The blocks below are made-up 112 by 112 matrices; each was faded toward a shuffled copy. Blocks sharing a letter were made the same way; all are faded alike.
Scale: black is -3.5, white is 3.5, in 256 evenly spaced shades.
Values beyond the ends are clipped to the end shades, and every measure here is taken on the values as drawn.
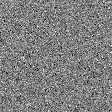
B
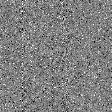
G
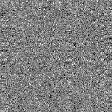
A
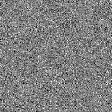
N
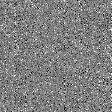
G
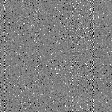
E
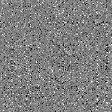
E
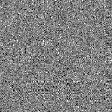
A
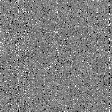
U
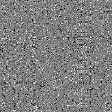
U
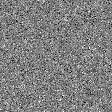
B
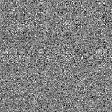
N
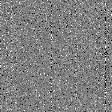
G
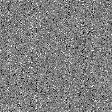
G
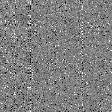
U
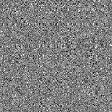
A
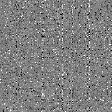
E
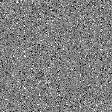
G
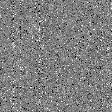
G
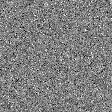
B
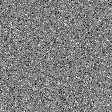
B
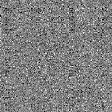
N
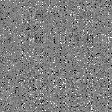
E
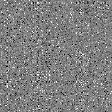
U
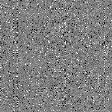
U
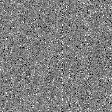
G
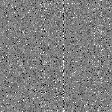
U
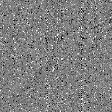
U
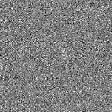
N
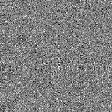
N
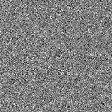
N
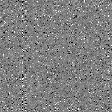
E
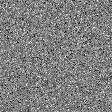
B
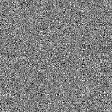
N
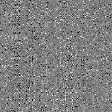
E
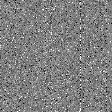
G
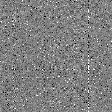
U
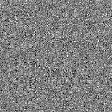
N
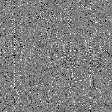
U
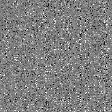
U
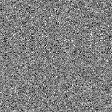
A
